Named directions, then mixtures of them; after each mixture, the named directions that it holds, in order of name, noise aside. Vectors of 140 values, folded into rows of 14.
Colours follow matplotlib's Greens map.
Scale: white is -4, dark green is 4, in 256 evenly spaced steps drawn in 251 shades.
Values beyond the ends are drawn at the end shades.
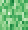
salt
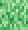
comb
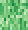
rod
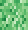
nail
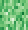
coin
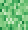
coin, nail, salt.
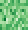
nail, rod, salt.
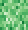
coin, nail, salt.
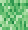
coin, rod.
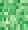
coin, nail, rod.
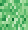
nail.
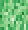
coin.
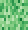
coin, rod, salt.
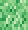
nail.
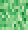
comb, nail, salt.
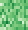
coin, comb, nail.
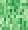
rod.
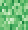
coin, salt.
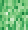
coin.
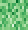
comb, nail.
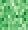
nail, rod.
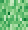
rod, salt.
